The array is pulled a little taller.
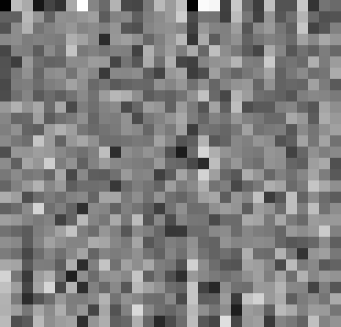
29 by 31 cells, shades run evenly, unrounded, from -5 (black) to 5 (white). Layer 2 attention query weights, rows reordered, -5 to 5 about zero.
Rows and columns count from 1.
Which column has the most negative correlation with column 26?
22
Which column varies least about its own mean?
9
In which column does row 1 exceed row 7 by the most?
19
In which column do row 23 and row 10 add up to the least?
28
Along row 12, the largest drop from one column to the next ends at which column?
18
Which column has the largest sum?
30
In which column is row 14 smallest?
17
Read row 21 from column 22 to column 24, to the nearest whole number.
-1 0 0
